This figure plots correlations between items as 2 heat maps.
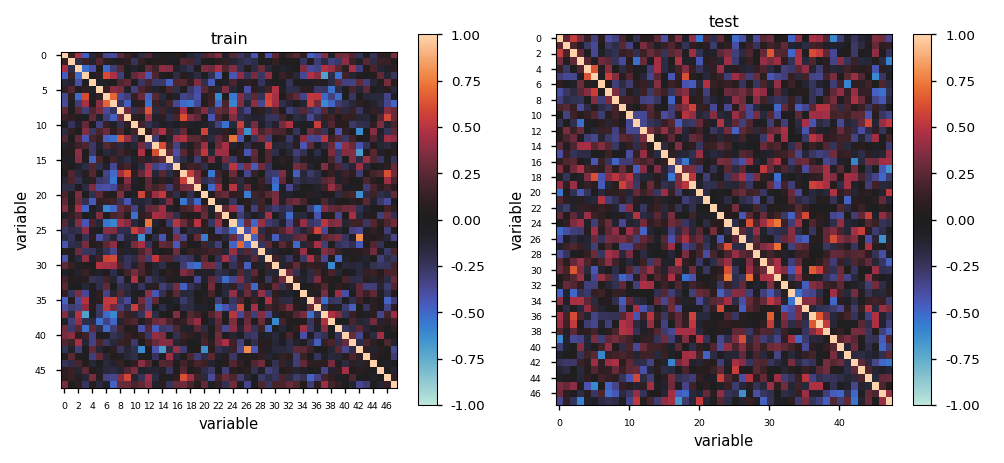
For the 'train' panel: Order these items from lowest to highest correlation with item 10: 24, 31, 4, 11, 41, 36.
41, 24, 4, 11, 31, 36
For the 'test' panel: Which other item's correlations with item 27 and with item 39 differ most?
31
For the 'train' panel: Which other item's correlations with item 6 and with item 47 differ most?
7
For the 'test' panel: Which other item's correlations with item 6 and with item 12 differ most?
41
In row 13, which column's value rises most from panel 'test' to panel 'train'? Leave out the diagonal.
29
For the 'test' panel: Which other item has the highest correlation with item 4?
5
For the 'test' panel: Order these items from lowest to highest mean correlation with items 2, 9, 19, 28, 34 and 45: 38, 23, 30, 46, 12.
46, 12, 23, 38, 30
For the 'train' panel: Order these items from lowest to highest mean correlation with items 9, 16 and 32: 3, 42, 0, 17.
3, 42, 0, 17
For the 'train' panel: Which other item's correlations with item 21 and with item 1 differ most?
17
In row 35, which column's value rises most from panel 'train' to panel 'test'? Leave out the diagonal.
46
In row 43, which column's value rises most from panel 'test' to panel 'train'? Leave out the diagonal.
15
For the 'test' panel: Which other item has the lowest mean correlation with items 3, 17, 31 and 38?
47
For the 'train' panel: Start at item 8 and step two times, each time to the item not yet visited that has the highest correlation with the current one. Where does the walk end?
24
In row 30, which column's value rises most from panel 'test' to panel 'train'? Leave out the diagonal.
5
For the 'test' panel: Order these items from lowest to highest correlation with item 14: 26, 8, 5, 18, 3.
8, 26, 18, 5, 3
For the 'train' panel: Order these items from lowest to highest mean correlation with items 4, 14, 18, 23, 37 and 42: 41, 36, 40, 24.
36, 40, 41, 24
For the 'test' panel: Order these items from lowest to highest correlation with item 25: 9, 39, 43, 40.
9, 40, 39, 43
